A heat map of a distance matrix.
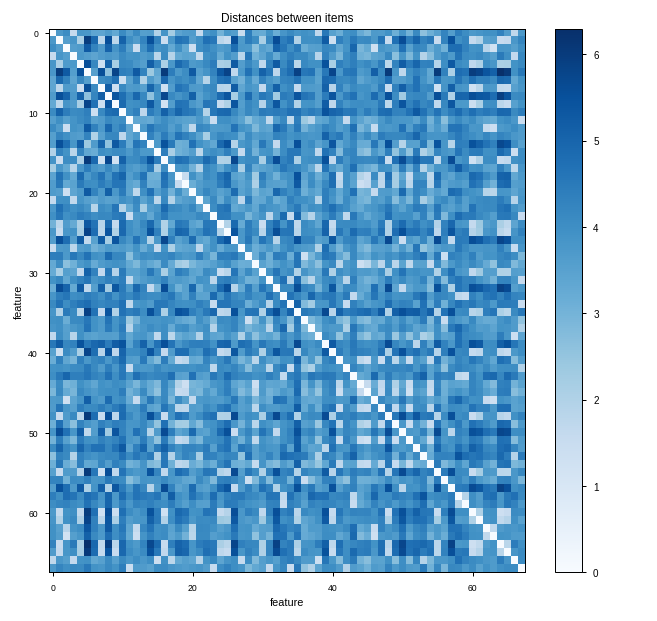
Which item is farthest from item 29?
35
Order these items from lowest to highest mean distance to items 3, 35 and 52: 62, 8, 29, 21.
21, 29, 62, 8
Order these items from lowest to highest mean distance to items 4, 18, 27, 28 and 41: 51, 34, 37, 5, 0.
51, 0, 37, 34, 5
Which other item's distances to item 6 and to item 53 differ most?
10
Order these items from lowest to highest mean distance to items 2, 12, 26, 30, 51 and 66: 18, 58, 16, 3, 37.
3, 18, 37, 16, 58
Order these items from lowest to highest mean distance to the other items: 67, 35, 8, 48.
67, 48, 35, 8
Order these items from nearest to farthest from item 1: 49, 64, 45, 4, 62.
64, 4, 62, 45, 49
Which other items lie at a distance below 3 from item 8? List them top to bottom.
5, 14, 26, 32, 50, 57
